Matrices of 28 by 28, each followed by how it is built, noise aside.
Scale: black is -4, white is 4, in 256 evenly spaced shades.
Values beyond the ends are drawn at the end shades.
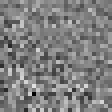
lower triangular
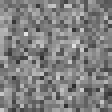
blocks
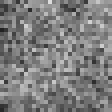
smooth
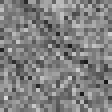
Toeplitz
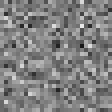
low rank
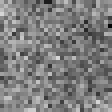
smooth
